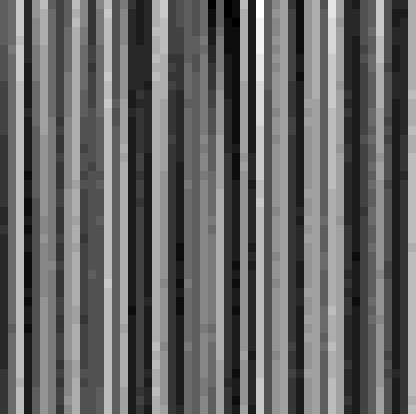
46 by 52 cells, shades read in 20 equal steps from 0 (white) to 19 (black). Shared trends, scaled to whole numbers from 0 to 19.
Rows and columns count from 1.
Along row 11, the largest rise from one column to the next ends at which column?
4
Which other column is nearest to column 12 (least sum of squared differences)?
49
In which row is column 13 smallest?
1
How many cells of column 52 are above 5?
17
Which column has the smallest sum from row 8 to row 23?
33
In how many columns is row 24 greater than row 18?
13
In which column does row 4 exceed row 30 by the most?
27
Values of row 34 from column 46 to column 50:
14 11 8 13 17
